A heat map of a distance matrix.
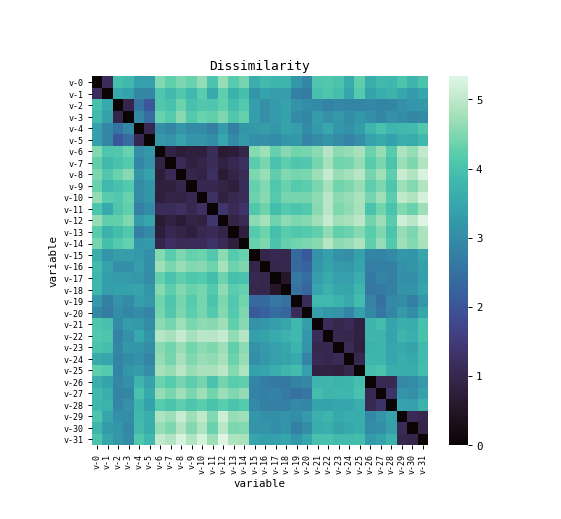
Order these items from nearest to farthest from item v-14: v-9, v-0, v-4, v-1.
v-9, v-4, v-1, v-0
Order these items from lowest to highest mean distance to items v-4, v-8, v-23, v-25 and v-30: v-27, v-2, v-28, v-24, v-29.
v-24, v-2, v-29, v-28, v-27
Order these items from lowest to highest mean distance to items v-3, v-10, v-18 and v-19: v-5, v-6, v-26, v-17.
v-17, v-5, v-26, v-6
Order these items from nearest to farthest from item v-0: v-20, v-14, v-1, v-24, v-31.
v-1, v-20, v-24, v-31, v-14
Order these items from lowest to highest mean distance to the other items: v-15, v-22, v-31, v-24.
v-15, v-24, v-22, v-31
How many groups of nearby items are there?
9
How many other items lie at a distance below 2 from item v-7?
8
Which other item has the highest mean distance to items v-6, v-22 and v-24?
v-31
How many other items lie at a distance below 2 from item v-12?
8
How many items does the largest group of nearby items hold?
9
